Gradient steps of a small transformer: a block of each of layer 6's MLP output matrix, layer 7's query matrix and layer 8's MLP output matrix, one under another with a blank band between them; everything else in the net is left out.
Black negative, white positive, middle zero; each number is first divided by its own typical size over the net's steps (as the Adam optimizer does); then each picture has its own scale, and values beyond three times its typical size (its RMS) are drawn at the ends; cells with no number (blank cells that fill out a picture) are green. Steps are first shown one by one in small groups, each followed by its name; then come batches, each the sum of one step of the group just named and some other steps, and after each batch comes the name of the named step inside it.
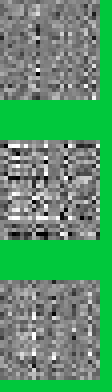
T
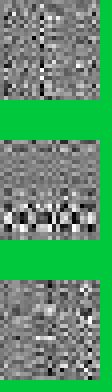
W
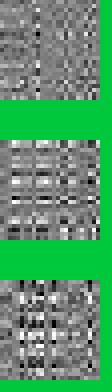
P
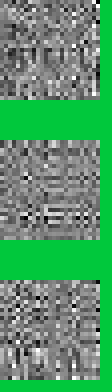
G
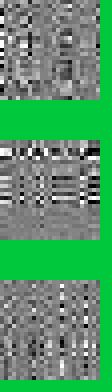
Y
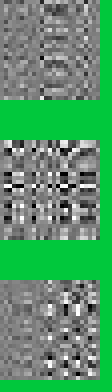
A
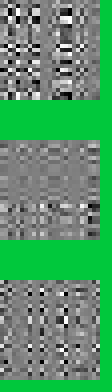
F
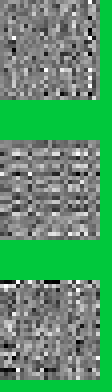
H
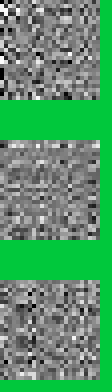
F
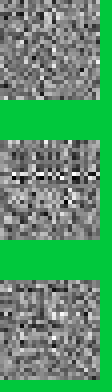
W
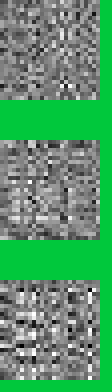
T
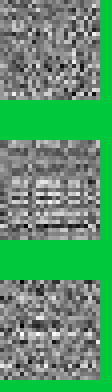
P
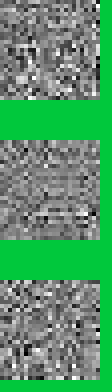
G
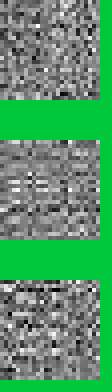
H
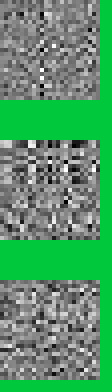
W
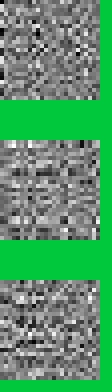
P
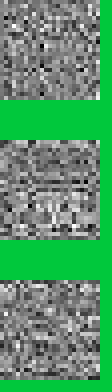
W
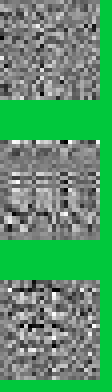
W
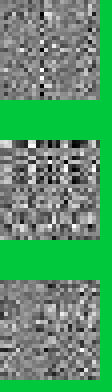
W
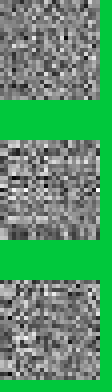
T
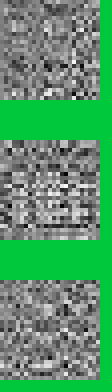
A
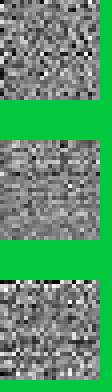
H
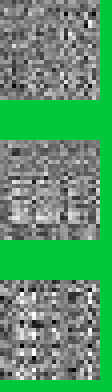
T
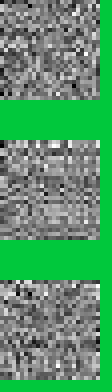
G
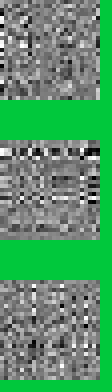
Y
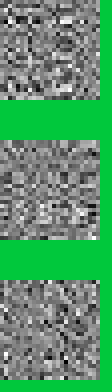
A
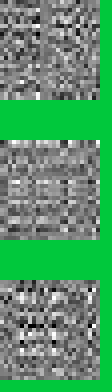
P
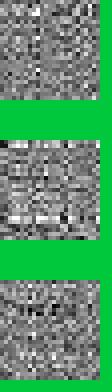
T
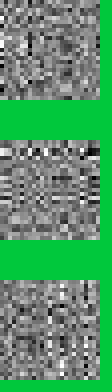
Y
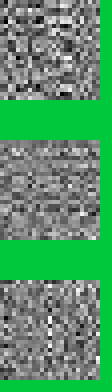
H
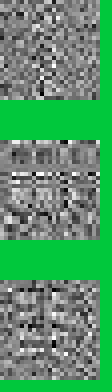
W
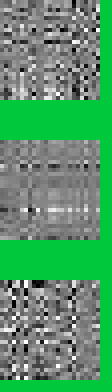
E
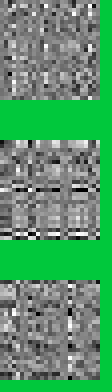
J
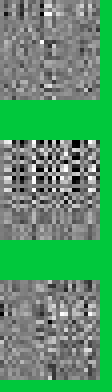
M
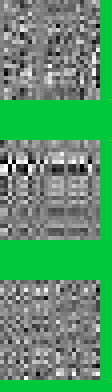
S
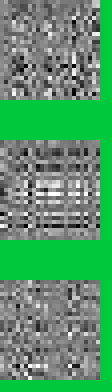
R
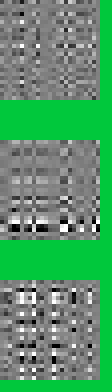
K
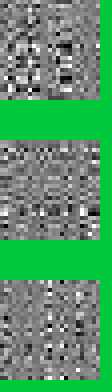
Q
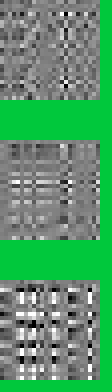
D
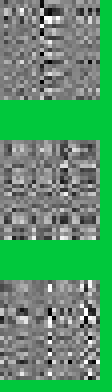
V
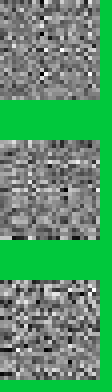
V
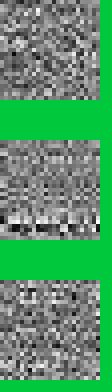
K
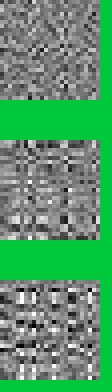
D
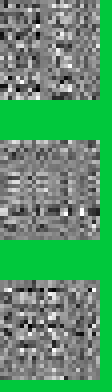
Q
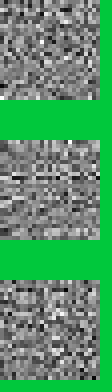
M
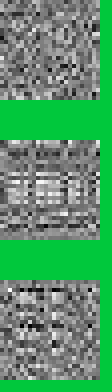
R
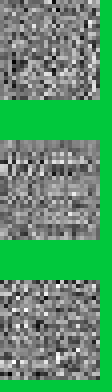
S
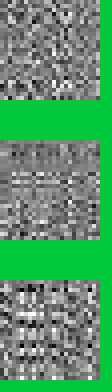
D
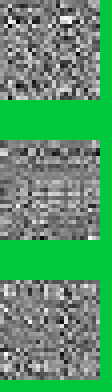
R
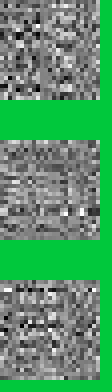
Q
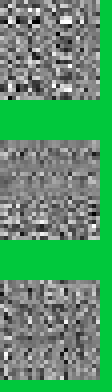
Q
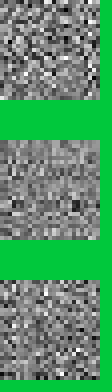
S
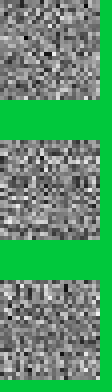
M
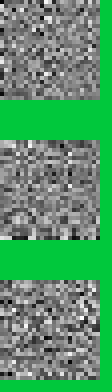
V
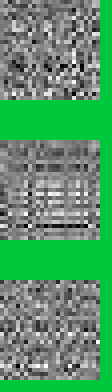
R
